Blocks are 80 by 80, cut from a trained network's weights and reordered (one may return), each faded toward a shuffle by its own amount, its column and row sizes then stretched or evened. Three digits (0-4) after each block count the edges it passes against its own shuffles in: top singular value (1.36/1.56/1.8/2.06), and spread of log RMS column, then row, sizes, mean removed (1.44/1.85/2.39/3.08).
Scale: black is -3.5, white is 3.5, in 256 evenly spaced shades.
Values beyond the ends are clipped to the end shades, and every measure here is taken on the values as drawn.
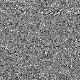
0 0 2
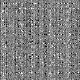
4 2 3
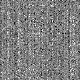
3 1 1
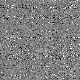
0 0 3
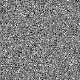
1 1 1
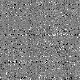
0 1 3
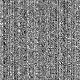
4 1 0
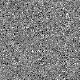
0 2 2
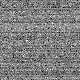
3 0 0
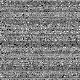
4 1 1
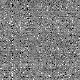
1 2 0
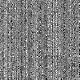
4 3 0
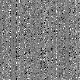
0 4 0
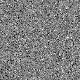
0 0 0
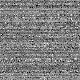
4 0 1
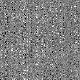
0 3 2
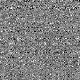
2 0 3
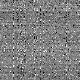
2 3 0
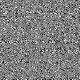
1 0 3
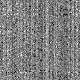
4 0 2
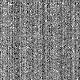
4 0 1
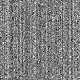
4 1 0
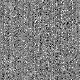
1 2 0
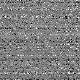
2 1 3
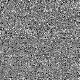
0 0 2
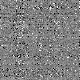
0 2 2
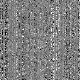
3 4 0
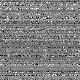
4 0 4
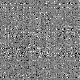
1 1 3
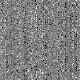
1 3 0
